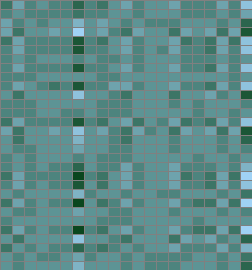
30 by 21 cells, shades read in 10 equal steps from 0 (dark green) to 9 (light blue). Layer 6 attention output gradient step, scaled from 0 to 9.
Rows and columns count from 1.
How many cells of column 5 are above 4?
16
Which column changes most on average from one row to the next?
7
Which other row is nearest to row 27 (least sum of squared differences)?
11
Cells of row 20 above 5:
5
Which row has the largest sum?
4
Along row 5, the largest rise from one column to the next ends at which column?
21
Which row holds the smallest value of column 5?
10
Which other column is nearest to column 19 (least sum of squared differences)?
15
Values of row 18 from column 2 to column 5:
5 4 5 5
